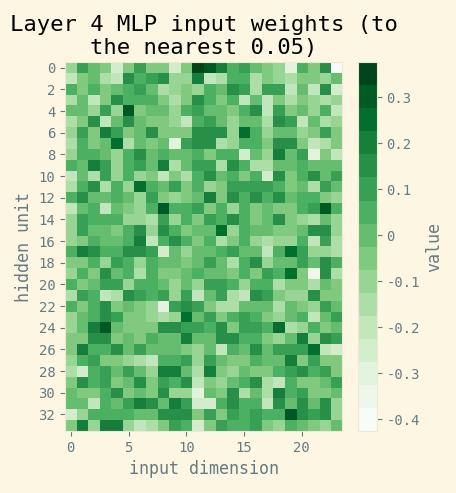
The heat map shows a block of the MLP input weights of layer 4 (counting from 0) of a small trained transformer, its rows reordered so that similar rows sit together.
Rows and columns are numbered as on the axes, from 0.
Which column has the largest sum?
12
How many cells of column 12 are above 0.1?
6
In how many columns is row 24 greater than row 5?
18
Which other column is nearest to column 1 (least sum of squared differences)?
16
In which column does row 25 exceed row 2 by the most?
23
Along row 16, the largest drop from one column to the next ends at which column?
7
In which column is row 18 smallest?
14
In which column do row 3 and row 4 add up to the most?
5
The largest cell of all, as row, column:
0, 11
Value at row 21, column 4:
-0.15
